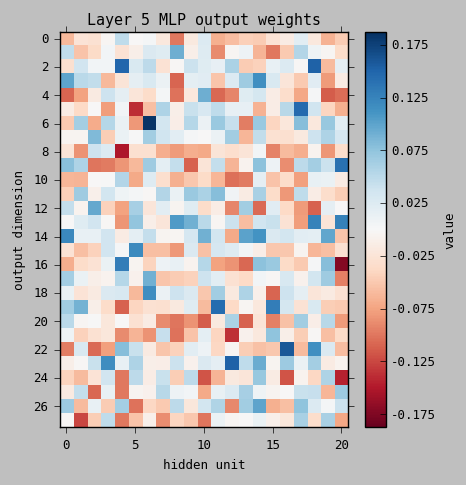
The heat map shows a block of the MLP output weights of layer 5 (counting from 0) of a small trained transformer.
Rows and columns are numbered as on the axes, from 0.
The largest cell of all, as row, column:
6, 6
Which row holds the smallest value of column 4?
8
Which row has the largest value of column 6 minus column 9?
9
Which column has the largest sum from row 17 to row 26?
18
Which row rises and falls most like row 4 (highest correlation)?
0
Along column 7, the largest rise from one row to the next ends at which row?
21
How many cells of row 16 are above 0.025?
5
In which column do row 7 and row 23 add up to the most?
12
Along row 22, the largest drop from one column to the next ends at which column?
17
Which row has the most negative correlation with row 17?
25
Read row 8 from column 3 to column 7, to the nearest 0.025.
0.025 -0.15 -0.025 -0.025 -0.075
